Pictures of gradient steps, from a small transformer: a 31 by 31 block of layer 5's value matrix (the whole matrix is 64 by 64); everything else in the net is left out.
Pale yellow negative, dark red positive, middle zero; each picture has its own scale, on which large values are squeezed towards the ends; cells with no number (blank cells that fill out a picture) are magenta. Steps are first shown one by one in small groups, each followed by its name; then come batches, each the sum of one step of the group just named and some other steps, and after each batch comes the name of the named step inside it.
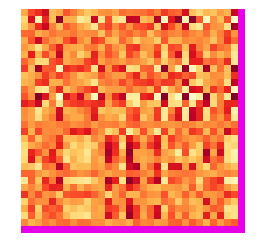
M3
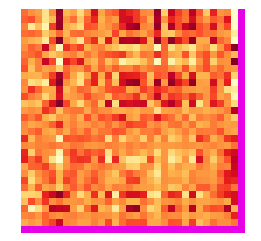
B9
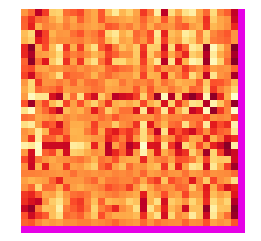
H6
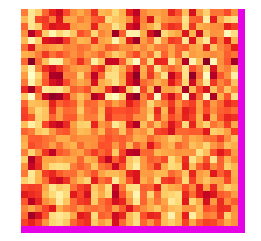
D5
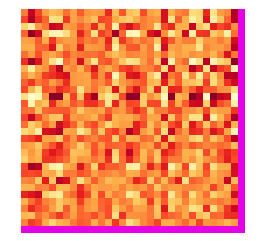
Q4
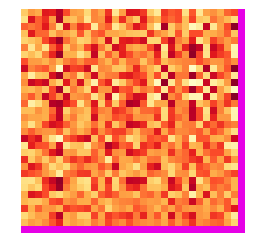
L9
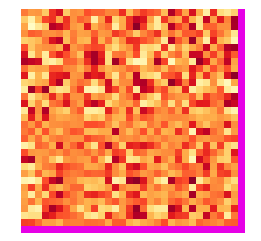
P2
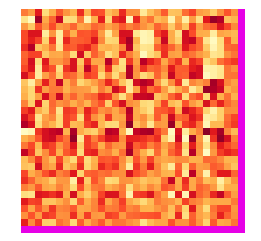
D5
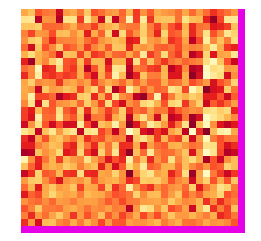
D5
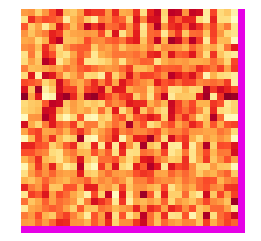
B9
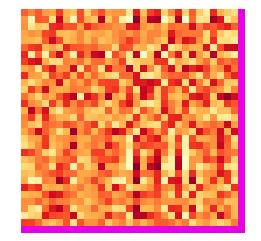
P2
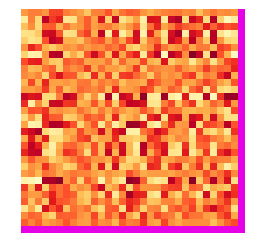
L9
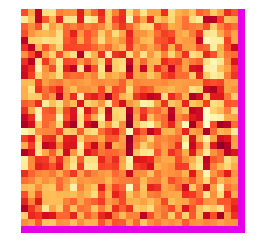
H6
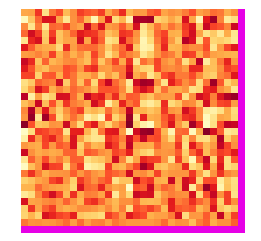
P2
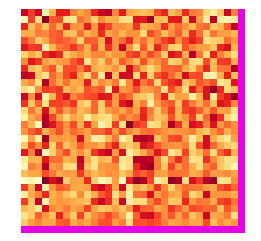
L9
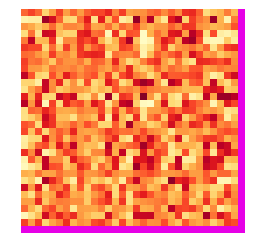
P2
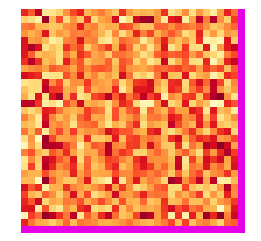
H6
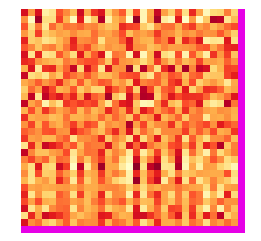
P2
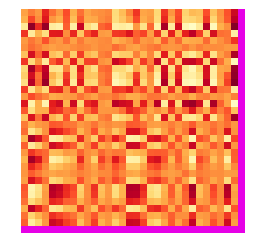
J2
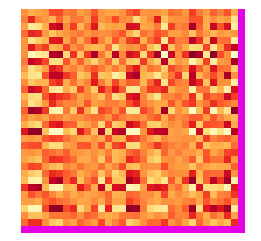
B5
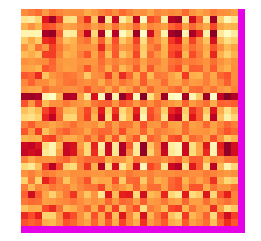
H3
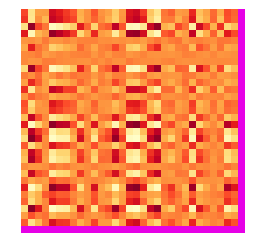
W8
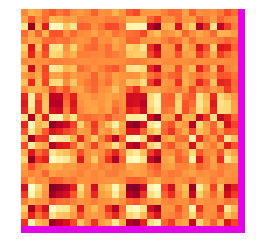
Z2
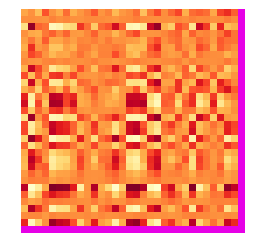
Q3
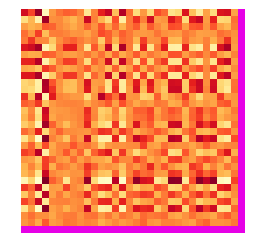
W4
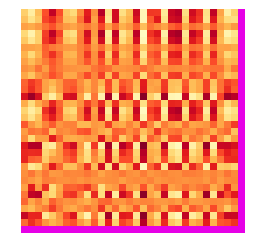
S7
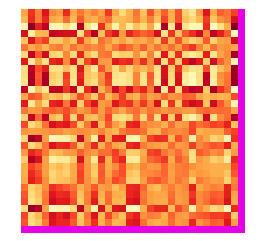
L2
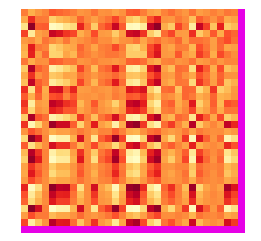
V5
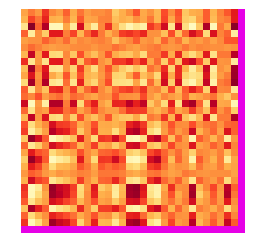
J2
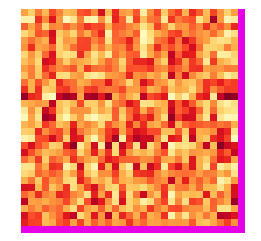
S7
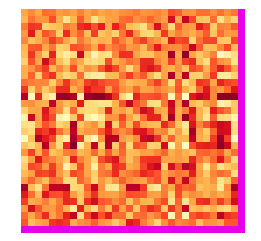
Q3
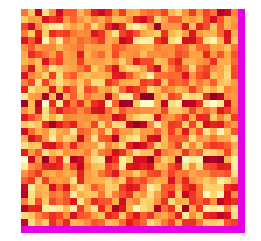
W8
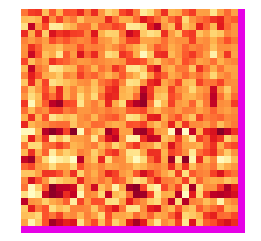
V5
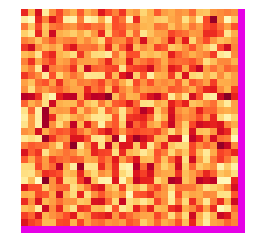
W4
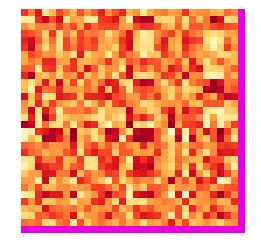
W4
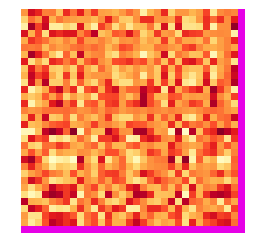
L2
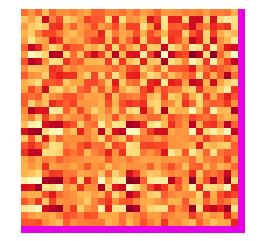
B5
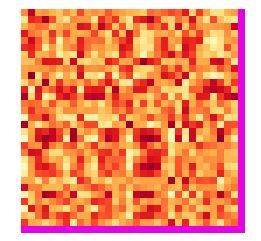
L2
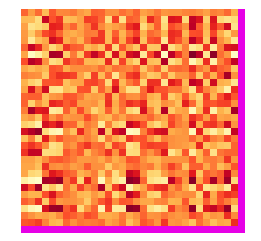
B5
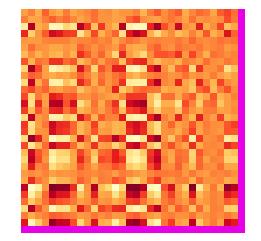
Q3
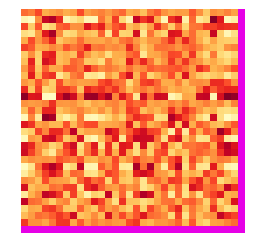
H3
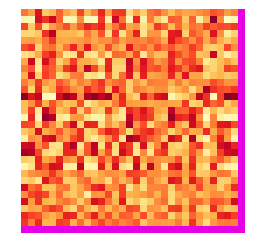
H3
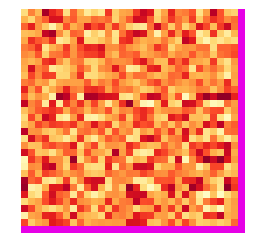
W8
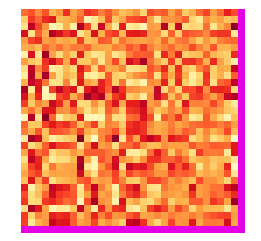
L2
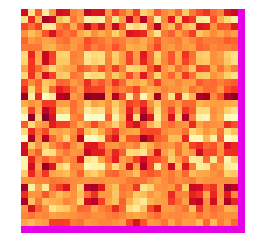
W8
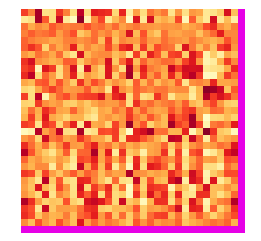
W4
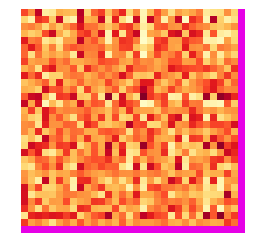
H3
